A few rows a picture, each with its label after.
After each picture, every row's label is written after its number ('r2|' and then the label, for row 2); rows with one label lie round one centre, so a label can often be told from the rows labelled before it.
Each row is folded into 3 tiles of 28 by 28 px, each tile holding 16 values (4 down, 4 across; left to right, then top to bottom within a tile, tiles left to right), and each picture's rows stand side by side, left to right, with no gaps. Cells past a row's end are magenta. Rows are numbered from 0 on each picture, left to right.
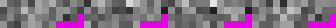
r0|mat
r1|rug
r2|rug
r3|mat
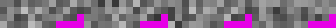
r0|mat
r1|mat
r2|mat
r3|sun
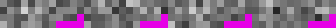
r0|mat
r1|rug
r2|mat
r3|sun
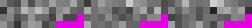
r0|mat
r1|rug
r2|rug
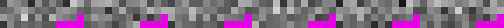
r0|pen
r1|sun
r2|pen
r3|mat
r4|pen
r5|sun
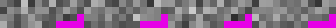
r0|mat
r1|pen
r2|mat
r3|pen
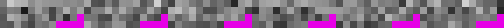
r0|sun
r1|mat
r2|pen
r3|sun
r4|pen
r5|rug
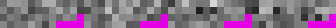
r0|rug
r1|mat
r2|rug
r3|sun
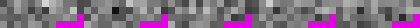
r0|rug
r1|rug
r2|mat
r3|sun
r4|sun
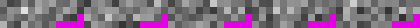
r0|mat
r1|pen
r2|rug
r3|mat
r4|sun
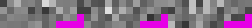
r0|rug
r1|mat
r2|mat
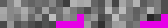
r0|pen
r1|mat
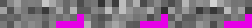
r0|rug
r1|mat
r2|rug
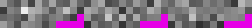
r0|mat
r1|pen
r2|pen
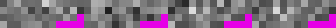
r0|rug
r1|sun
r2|mat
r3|mat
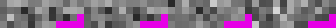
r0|sun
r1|sun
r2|rug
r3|mat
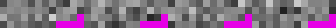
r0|pen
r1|sun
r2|pen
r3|rug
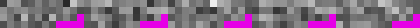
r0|pen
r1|sun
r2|rug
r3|sun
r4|rug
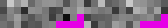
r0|sun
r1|rug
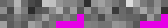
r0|rug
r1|rug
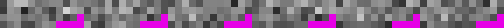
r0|sun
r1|mat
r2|pen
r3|sun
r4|pen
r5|pen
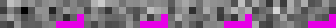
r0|sun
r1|sun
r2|sun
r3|mat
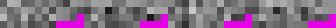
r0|pen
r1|sun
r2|mat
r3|sun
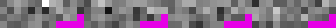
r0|rug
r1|sun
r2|sun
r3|pen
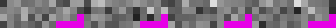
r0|pen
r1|sun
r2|rug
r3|rug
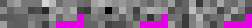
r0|rug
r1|sun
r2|mat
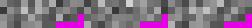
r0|mat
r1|rug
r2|mat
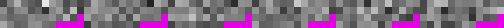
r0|rug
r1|pen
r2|pen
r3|rug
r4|mat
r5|sun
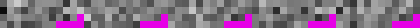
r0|sun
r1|pen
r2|mat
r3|sun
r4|mat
